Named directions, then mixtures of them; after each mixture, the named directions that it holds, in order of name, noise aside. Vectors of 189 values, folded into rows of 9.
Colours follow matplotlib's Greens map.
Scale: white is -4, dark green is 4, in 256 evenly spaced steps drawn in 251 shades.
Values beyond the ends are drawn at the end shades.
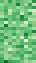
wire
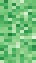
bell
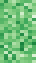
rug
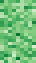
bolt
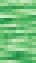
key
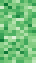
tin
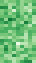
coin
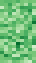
bolt, coin.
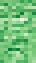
key, tin, wire.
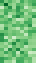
tin.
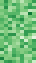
bell, wire.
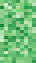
tin.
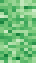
bolt, key, rug.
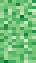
wire.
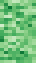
key, tin.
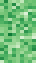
bell.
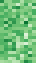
bolt, coin, wire.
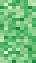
tin.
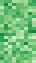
bell, tin, wire.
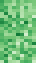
bolt, coin, rug.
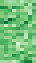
coin, key, wire.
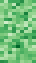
bell, wire.
